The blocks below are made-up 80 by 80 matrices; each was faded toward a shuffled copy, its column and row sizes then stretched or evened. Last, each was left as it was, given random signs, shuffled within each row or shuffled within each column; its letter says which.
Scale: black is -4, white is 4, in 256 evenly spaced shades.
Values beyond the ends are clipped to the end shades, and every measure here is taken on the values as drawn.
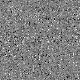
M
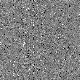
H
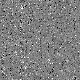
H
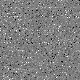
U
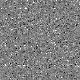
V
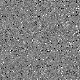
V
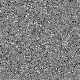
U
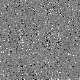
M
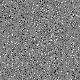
H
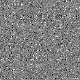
V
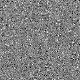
M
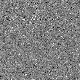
U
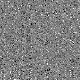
V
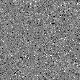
H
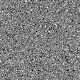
U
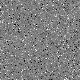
H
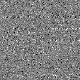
V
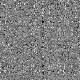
V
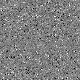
U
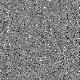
H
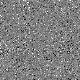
M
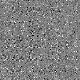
V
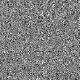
V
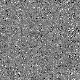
M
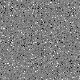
M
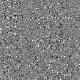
V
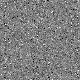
H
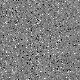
H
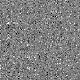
V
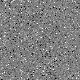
H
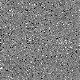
M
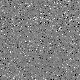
U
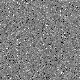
H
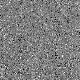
M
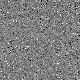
H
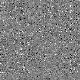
V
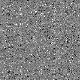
V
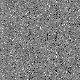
H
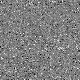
U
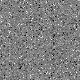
H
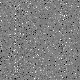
H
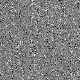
H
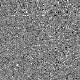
M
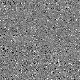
V
